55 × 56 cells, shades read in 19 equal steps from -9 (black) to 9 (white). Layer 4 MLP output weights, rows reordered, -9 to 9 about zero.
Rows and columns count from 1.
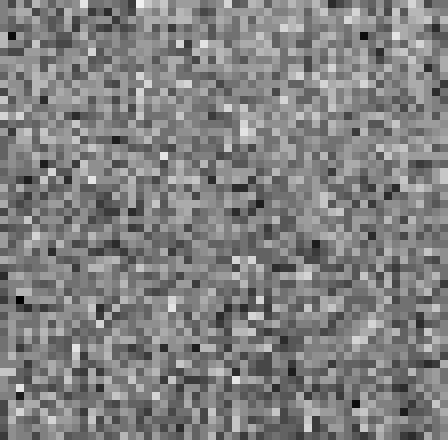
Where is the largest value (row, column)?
1, 18
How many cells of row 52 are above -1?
32
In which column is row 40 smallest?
28
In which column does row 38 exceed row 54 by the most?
23
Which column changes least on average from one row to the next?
36
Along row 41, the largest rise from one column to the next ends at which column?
13
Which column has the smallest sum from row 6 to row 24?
27
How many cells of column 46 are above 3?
8
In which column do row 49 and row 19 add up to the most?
3
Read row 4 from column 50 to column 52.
3 3 2
